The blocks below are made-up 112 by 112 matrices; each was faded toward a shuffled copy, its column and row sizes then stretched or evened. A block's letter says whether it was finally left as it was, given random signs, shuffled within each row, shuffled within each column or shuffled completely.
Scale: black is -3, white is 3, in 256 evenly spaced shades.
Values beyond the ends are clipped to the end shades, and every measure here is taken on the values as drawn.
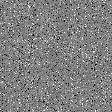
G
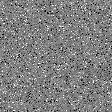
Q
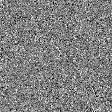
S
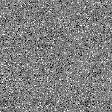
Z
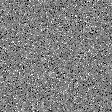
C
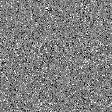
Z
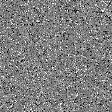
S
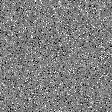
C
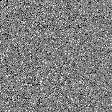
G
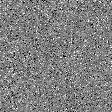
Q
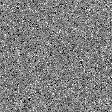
G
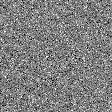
C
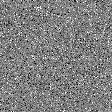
Q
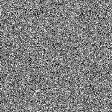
Z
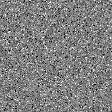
Z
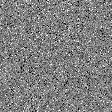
G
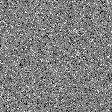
C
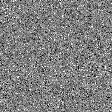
Q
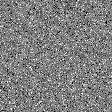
C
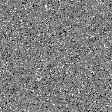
G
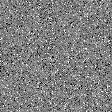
G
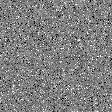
Q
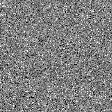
Z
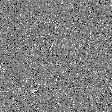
S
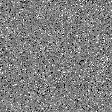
S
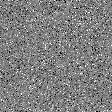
C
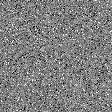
Q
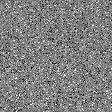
Q
